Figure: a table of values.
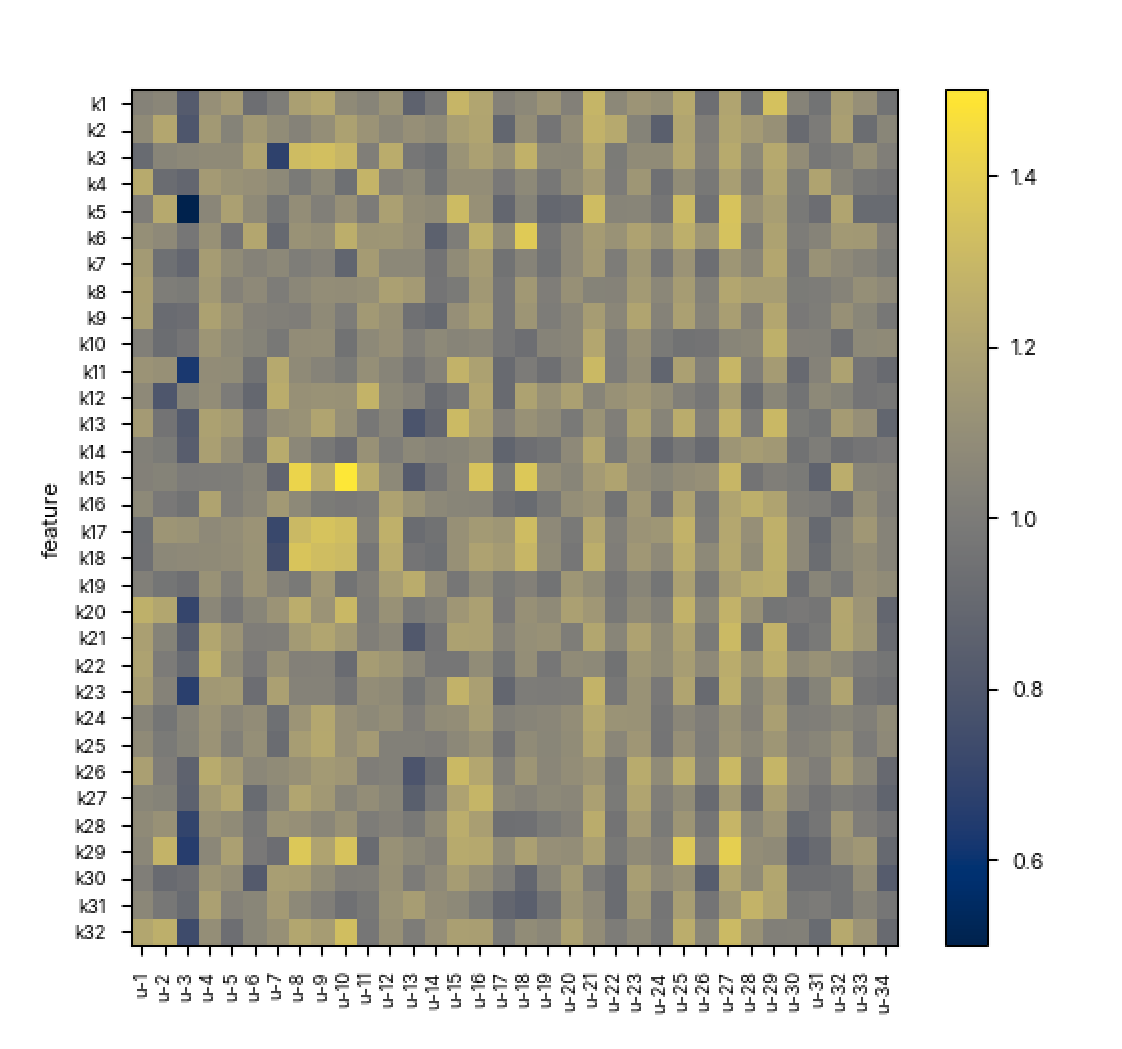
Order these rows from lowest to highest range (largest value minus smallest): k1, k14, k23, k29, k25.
k25, k14, k1, k23, k29
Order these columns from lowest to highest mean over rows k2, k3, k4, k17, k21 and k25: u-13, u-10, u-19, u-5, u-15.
u-13, u-19, u-5, u-15, u-10
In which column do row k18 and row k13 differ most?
u-7
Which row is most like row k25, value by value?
k24
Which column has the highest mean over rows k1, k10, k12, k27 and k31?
u-29
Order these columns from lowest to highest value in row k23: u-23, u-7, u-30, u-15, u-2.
u-30, u-2, u-23, u-7, u-15
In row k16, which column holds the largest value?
u-28
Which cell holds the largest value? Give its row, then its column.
k15, u-10
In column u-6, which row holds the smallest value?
k30
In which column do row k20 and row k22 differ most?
u-10
